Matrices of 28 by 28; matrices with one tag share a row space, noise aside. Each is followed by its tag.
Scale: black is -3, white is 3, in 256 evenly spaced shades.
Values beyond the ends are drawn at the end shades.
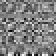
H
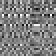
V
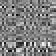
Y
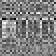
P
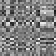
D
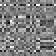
D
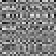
P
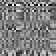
Y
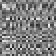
P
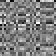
D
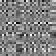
Y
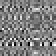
V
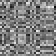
D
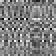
V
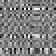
V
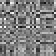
D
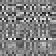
Y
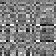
D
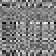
P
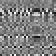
V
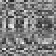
H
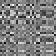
D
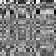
D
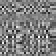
Y
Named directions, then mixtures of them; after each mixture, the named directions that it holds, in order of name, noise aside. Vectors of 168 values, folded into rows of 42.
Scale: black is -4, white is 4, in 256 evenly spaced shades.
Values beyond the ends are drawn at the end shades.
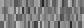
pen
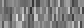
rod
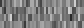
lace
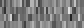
lace.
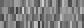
pen.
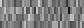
lace, pen, rod.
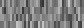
lace, pen.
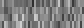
pen, rod.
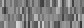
lace, pen, rod.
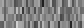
pen.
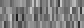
lace, rod.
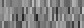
rod.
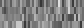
lace, pen, rod.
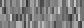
lace, pen.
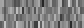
pen.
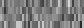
lace, pen, rod.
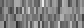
pen.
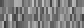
lace, pen, rod.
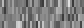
lace, pen, rod.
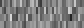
lace.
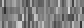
lace, pen, rod.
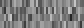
lace.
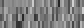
pen, rod.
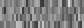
lace, pen.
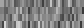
pen, rod.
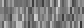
pen, rod.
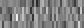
lace, pen, rod.
